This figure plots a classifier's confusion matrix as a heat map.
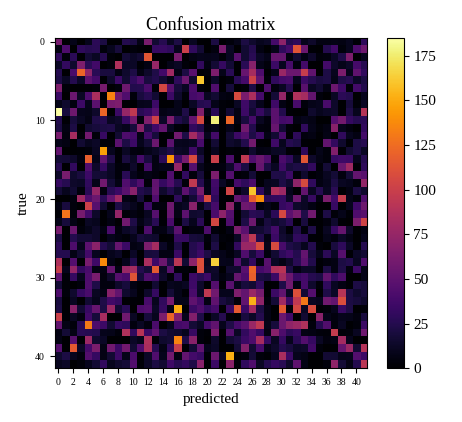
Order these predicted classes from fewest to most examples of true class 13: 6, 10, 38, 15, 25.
6, 38, 25, 10, 15
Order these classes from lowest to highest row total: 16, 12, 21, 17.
17, 16, 21, 12
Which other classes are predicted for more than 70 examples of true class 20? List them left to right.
3, 8, 26, 27, 38
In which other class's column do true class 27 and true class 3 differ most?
8
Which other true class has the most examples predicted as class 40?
23
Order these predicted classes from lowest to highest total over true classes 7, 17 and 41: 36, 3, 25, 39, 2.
36, 3, 39, 2, 25
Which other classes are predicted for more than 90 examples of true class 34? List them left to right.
16, 24, 30, 32
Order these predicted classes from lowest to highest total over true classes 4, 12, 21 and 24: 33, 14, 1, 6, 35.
35, 1, 14, 6, 33
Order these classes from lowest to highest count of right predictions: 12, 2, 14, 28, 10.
14, 2, 12, 28, 10
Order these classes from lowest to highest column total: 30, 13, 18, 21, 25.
13, 18, 25, 21, 30
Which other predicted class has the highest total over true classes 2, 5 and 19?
26
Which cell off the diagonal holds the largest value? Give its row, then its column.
9, 0
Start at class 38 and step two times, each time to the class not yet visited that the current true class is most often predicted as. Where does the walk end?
39
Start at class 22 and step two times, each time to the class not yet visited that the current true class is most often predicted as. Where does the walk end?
32
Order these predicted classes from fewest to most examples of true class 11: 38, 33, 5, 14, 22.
22, 38, 5, 33, 14
